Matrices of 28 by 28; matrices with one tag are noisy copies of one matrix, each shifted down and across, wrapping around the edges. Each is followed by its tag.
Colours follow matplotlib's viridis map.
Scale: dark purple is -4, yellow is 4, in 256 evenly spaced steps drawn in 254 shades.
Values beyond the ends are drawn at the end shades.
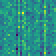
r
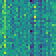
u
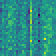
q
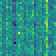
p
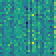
r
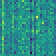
r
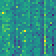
q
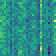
q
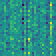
r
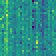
u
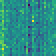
u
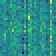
r
